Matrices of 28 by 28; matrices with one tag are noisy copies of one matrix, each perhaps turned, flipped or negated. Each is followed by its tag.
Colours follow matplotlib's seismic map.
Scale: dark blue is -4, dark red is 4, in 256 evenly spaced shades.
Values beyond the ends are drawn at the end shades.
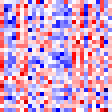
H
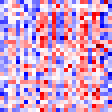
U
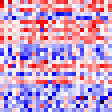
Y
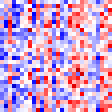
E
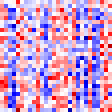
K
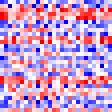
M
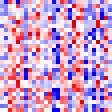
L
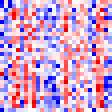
K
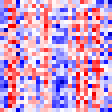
K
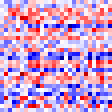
L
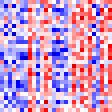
Y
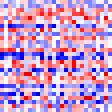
L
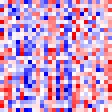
U
